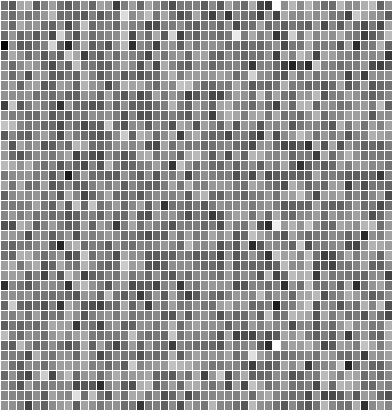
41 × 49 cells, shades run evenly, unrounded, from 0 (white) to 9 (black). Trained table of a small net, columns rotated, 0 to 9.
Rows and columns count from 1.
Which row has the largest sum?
18
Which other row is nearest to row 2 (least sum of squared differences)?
14
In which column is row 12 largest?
27
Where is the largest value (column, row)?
1, 5
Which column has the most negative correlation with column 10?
32
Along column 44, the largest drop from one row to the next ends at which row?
38
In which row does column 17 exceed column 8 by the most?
4
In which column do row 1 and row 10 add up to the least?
35
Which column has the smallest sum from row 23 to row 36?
39
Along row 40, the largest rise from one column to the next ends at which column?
11
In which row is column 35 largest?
31
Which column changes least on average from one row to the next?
26
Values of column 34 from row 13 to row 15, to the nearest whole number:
4 3 4
